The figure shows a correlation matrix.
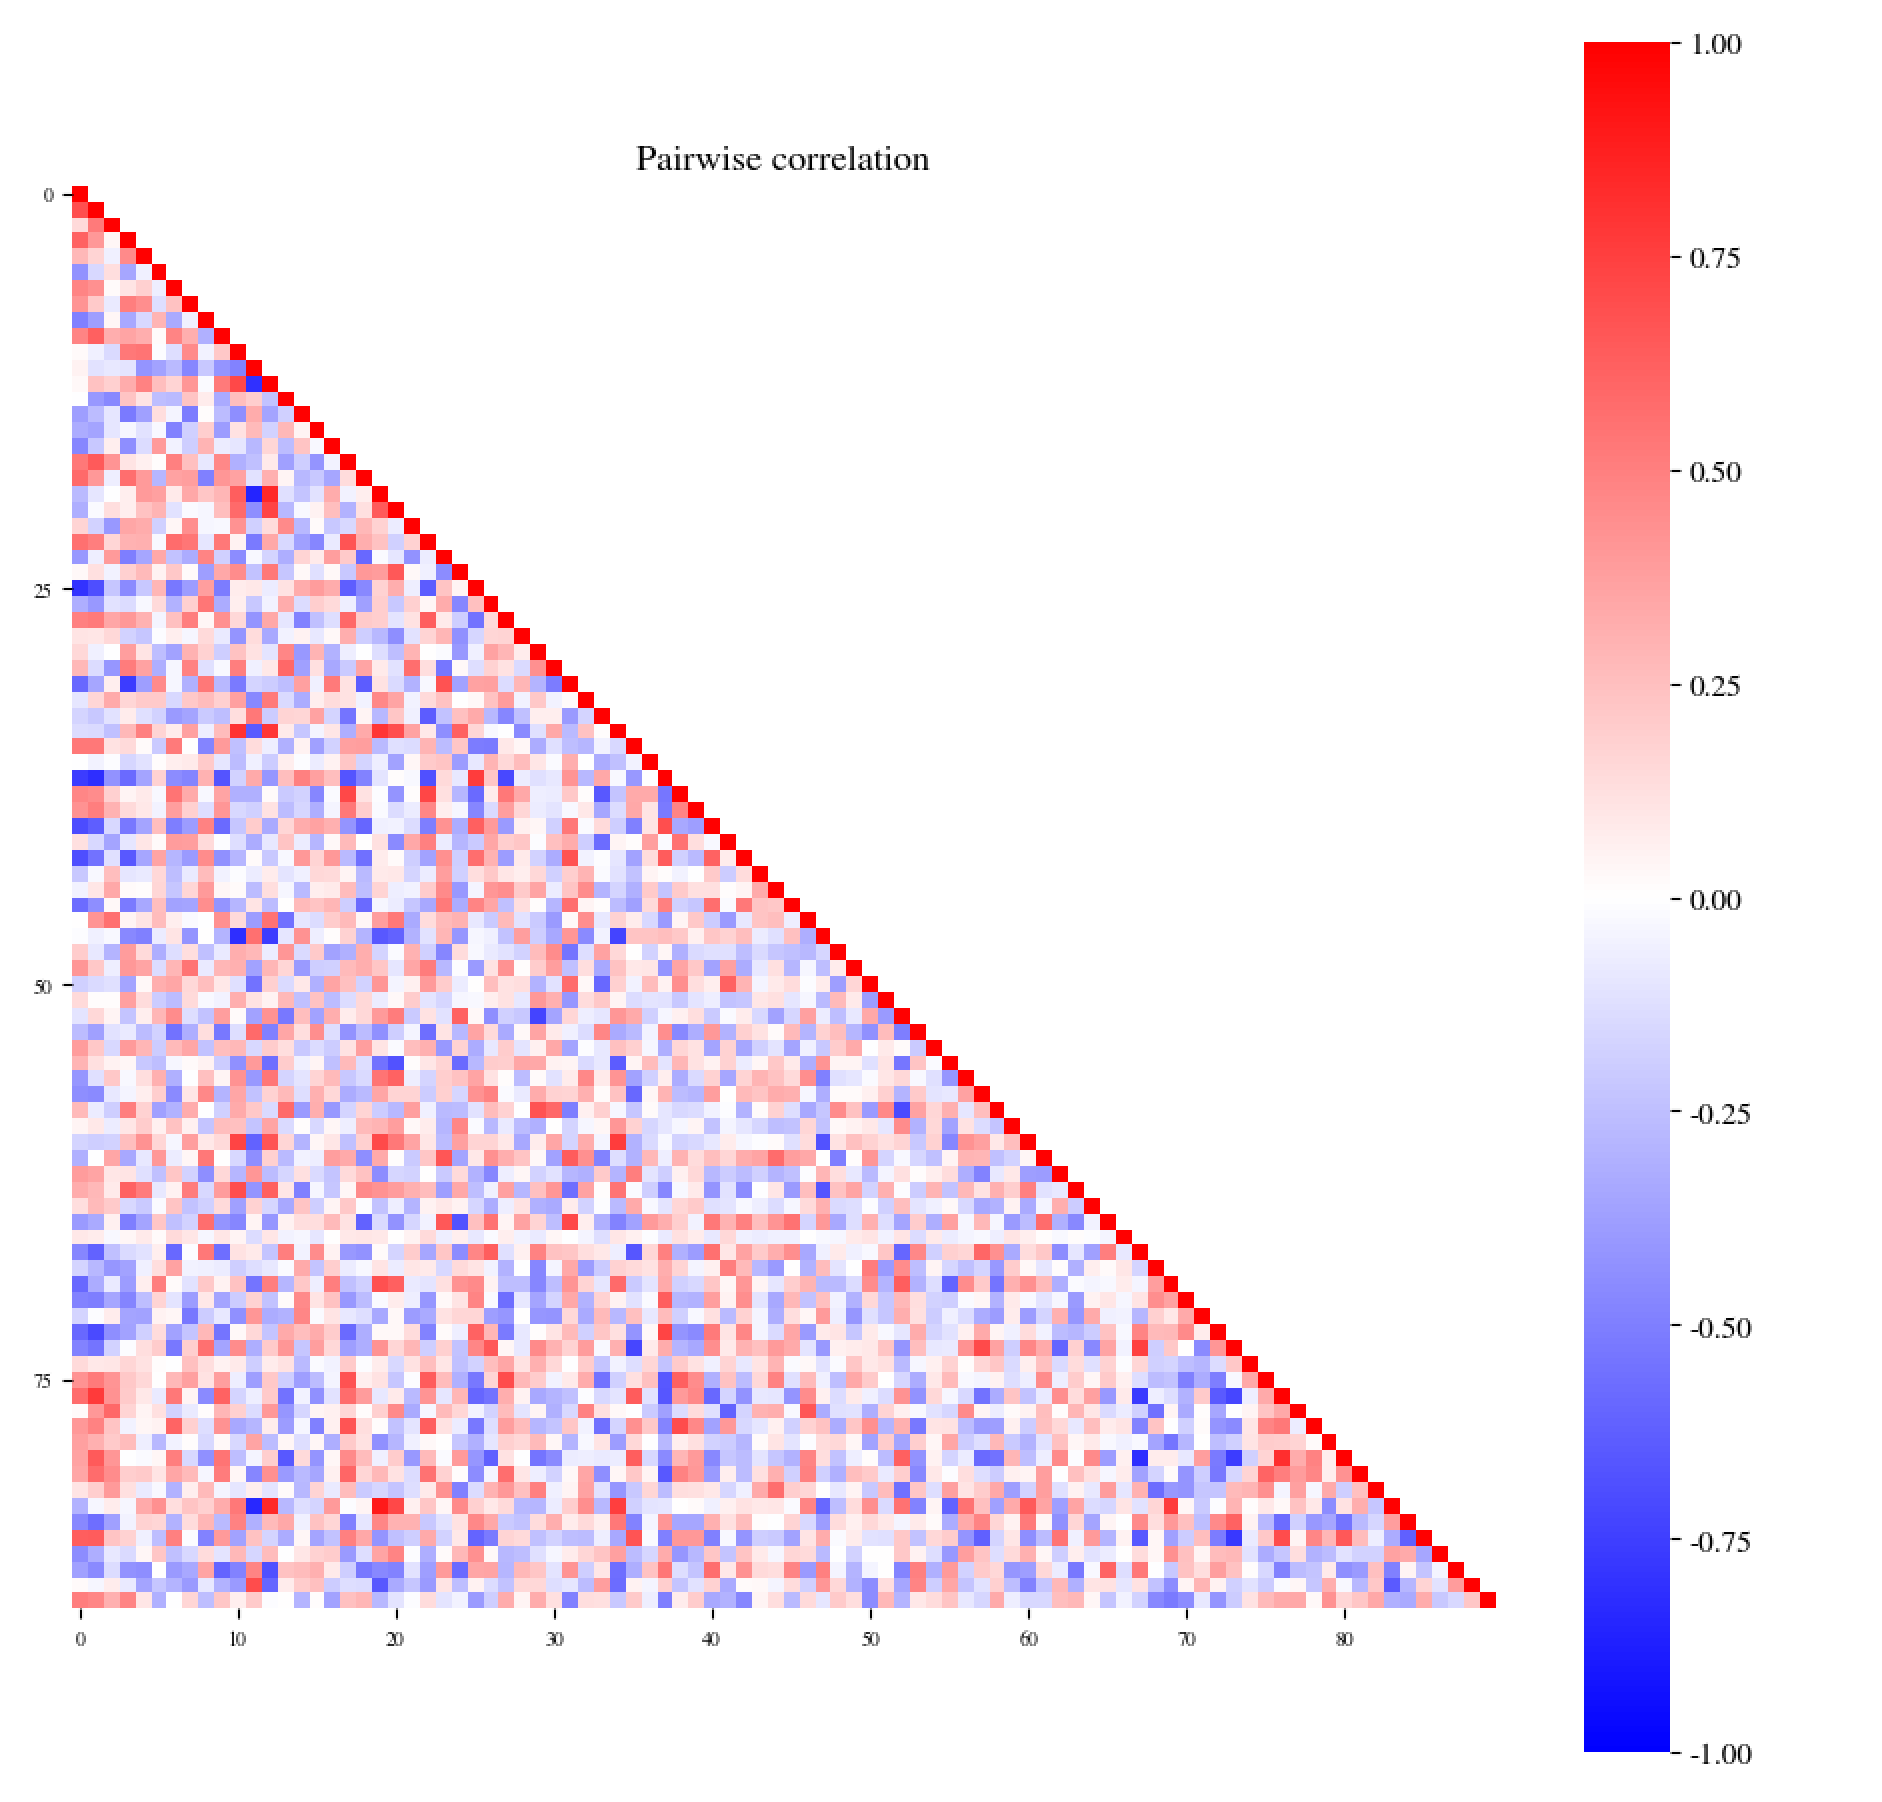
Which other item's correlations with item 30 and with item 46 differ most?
13
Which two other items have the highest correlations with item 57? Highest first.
73, 67
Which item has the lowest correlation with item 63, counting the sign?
47
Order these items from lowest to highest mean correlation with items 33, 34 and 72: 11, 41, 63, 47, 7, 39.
39, 47, 41, 7, 11, 63
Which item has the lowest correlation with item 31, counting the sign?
3
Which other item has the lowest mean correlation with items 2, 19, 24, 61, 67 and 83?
11
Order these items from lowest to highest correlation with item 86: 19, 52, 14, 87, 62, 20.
62, 87, 14, 52, 19, 20
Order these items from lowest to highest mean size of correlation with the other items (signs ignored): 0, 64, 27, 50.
64, 50, 27, 0
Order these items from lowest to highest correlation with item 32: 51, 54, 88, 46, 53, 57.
88, 53, 54, 51, 57, 46
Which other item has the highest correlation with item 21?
30
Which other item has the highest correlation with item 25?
37
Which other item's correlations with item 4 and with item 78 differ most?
10
